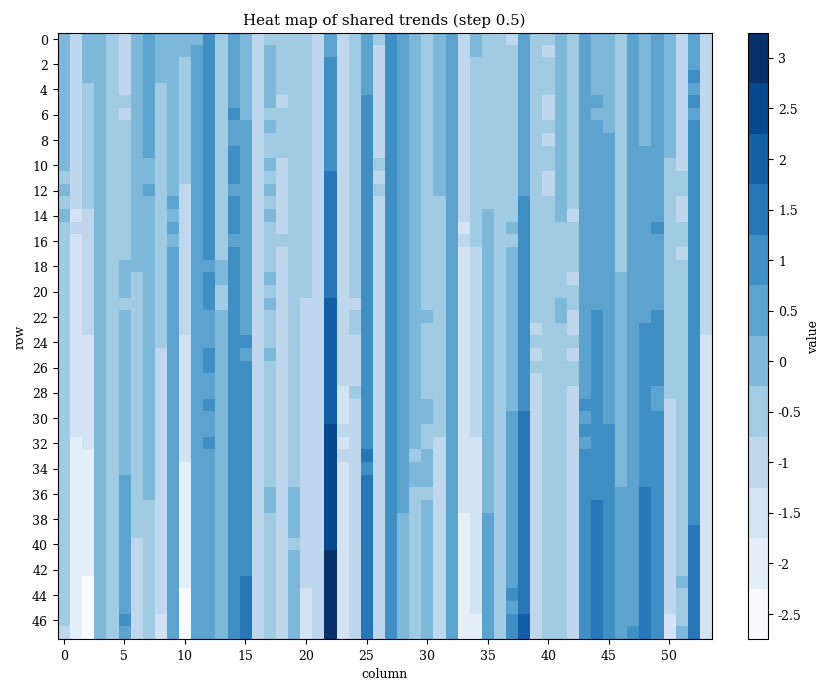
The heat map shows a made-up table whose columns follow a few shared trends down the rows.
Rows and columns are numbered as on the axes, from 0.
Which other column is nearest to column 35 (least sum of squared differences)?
46
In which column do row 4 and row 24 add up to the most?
22
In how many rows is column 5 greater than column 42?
30
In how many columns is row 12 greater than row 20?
11
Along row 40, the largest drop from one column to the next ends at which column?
23
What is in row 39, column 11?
0.5
